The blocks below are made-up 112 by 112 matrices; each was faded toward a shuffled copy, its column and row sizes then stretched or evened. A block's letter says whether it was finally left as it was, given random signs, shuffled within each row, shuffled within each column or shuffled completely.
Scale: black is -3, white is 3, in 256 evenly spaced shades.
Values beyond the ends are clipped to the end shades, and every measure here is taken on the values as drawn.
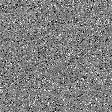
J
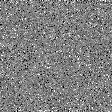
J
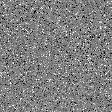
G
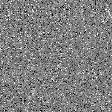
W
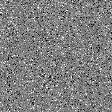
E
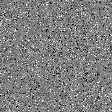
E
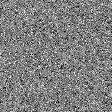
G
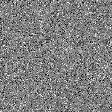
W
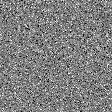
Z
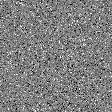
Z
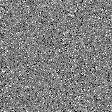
G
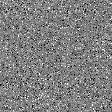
W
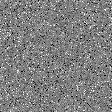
G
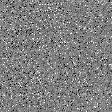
W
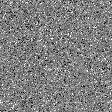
J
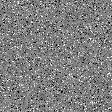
J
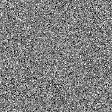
E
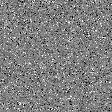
J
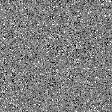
W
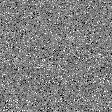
J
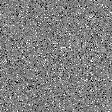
E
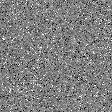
J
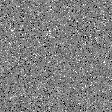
W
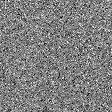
Z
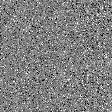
G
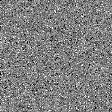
W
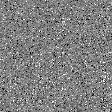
E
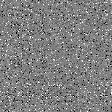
W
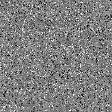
E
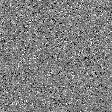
J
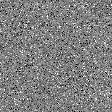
J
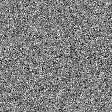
J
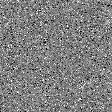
G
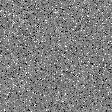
G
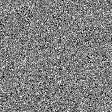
G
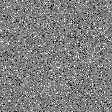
J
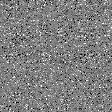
W
